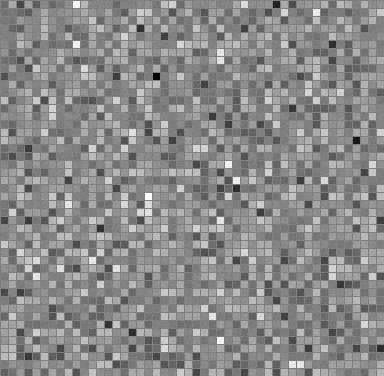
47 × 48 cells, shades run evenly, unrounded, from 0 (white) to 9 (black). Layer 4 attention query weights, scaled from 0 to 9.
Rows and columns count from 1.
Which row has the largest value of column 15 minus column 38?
46
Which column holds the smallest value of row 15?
7
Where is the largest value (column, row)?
20, 10
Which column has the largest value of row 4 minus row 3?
18
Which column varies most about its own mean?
28
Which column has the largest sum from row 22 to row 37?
41
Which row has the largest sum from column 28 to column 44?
14
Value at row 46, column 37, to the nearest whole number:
1
